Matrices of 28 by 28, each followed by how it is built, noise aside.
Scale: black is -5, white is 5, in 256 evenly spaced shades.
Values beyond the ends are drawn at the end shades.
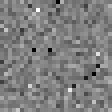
sparse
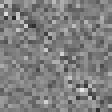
banded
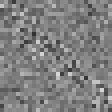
banded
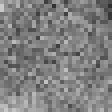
smooth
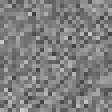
Hankel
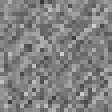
Hankel
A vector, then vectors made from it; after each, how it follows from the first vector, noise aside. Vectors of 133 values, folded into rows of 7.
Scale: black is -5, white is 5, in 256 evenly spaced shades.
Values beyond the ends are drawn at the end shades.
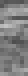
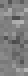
partly zeroed.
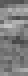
copied.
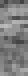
copied.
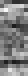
wrapped around, scaled up.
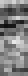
negated, scaled up.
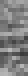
wrapped around, negated.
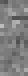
partly zeroed.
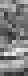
reversed, scaled up.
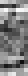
wrapped around, scaled up.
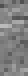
partly zeroed.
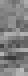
wrapped around, negated.
